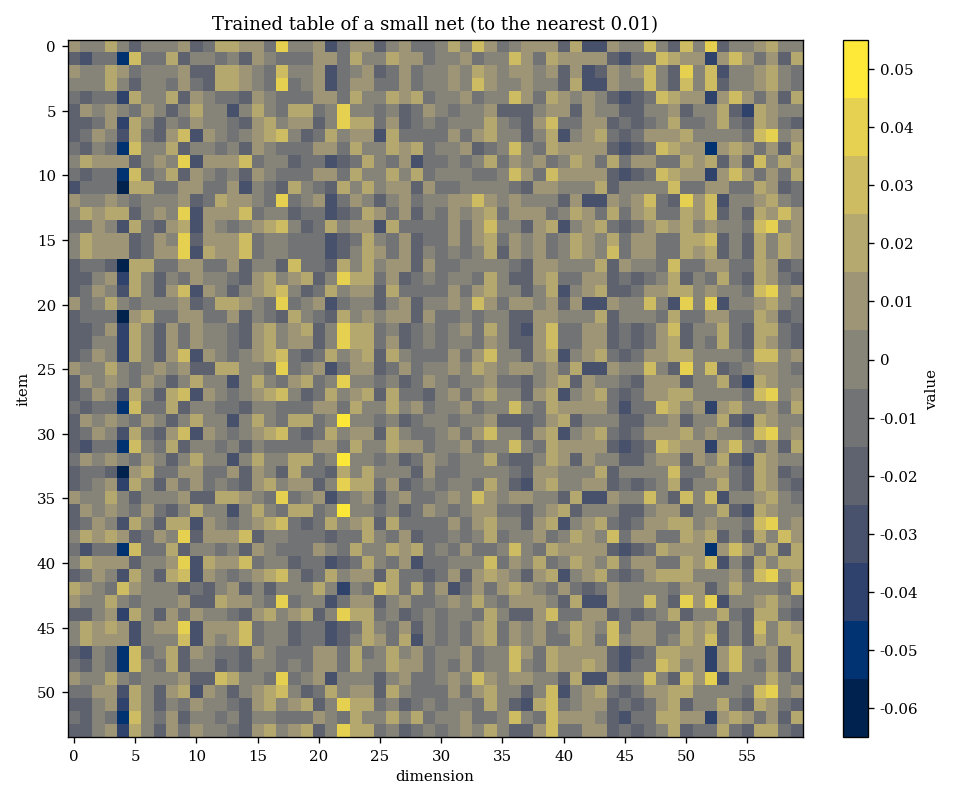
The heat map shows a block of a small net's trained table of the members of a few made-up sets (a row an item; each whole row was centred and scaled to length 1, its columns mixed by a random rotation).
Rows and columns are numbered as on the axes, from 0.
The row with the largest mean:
13
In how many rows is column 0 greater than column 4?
38
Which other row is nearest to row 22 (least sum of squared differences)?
44
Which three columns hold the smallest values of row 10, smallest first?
4, 52, 45
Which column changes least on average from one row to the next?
30
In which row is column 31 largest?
0
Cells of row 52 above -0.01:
37
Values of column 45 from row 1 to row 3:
-0.03 0 0
